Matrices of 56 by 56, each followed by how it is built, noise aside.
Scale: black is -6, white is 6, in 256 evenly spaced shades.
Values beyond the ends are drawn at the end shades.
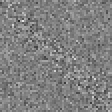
banded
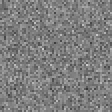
repeating columns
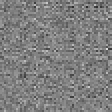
low rank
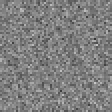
repeating columns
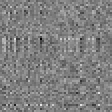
low rank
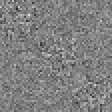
block diagonal
